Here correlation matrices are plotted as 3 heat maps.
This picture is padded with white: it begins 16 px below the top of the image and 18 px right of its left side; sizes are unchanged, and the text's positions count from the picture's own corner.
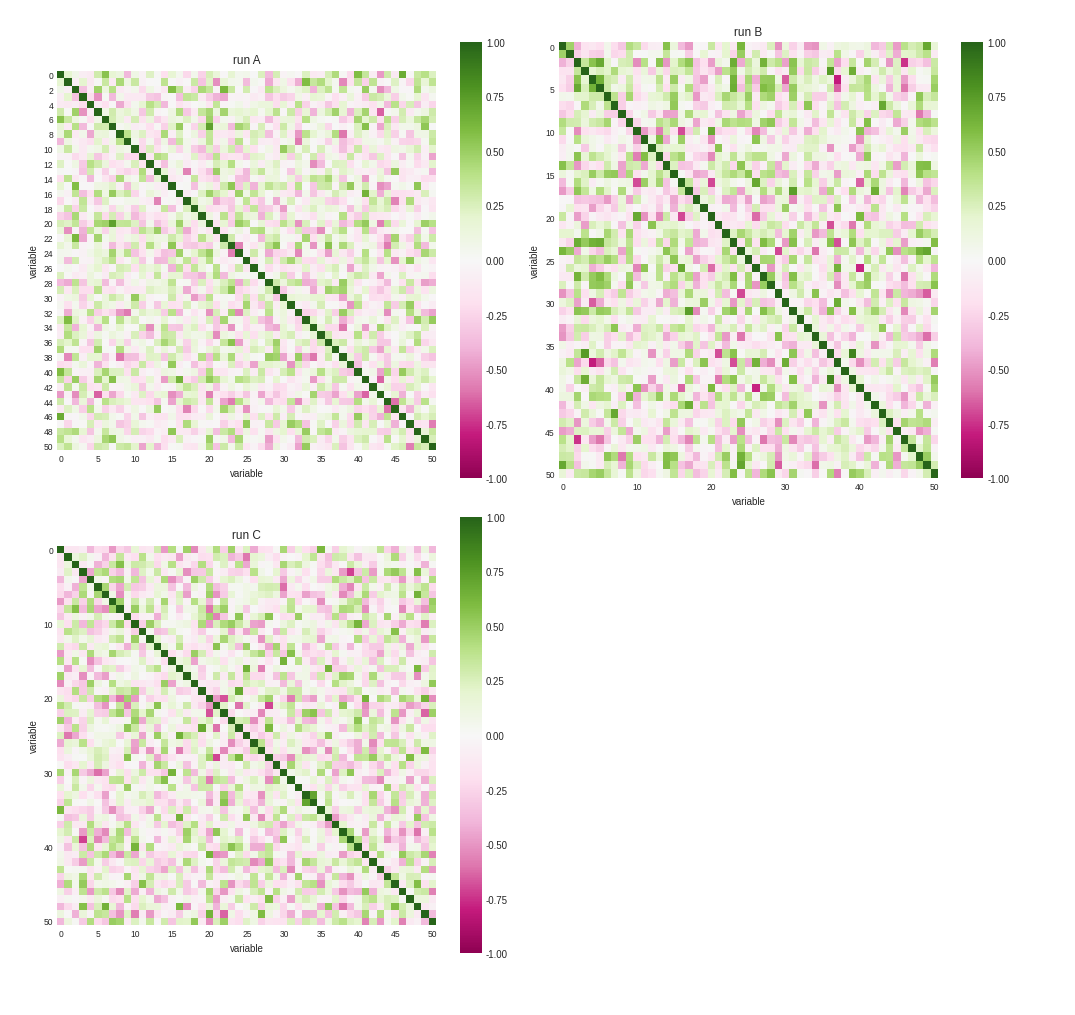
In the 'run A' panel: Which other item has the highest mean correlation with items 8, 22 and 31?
5
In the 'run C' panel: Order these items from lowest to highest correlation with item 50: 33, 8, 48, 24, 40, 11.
24, 48, 11, 40, 33, 8
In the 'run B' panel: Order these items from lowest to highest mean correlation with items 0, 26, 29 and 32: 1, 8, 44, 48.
44, 48, 8, 1
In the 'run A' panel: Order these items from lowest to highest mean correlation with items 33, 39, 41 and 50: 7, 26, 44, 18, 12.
18, 44, 26, 12, 7
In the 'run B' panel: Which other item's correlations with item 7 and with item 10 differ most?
33
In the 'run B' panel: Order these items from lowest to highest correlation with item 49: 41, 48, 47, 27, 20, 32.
32, 27, 41, 20, 47, 48
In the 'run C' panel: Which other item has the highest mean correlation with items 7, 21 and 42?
50
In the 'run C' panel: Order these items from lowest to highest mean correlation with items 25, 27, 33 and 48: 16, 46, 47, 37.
37, 47, 46, 16
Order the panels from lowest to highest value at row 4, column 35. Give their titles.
run C, run A, run B
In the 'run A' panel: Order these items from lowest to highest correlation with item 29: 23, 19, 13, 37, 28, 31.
31, 19, 13, 28, 37, 23
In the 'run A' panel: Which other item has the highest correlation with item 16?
41
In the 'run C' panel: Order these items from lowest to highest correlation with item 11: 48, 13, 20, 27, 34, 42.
13, 42, 27, 20, 34, 48
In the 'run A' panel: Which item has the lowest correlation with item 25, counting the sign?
45
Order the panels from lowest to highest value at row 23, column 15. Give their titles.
run C, run B, run A
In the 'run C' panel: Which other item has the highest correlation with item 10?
40
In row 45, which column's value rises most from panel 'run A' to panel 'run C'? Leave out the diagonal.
44
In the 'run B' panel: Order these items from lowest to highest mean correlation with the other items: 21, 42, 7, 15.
21, 42, 7, 15
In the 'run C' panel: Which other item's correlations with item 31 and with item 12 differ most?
28
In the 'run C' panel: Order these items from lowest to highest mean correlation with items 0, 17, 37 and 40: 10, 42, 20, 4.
20, 4, 10, 42
